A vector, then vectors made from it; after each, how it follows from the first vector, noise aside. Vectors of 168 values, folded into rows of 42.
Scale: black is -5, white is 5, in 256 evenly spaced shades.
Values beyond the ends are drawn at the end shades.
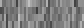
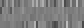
reversed, negated, partly zeroed.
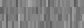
shrunk.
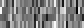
reversed, scaled up.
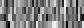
reversed, scaled up.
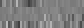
negated, partly zeroed.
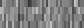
negated.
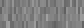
reversed, negated, shrunk.
